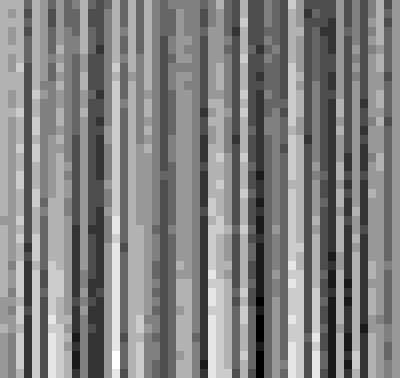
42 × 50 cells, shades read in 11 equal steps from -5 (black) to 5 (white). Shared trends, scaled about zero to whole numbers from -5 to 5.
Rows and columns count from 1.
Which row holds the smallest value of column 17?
9
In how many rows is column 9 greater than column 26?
41
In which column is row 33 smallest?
33
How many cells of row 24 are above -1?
31
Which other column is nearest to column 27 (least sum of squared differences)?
38
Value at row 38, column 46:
-3
